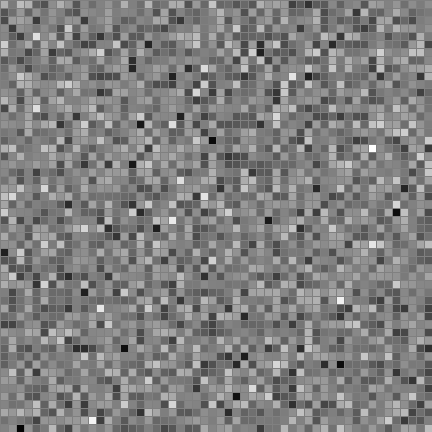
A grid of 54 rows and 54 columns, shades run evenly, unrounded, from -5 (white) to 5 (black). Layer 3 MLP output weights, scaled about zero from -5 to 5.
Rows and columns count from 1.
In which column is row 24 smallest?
6
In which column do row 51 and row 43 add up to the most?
9
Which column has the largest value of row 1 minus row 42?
39
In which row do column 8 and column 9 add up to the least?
11
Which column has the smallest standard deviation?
49
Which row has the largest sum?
10
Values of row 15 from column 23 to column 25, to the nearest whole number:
4 -1 0
